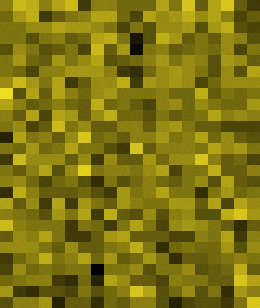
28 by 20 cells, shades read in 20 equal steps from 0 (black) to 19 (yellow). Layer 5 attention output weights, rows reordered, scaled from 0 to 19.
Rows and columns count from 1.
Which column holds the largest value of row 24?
4
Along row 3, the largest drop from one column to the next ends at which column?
19
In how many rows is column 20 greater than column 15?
12
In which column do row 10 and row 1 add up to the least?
7
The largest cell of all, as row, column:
9, 1
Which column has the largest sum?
2
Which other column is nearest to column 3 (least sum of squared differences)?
17
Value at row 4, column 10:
10
